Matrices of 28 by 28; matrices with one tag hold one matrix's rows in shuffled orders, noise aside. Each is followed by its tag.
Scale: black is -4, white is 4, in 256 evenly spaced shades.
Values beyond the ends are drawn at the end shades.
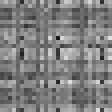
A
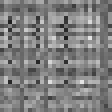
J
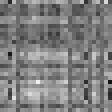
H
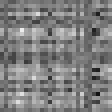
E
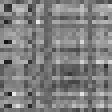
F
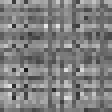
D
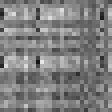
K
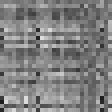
K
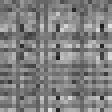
A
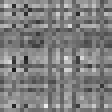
D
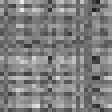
E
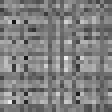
D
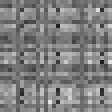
A
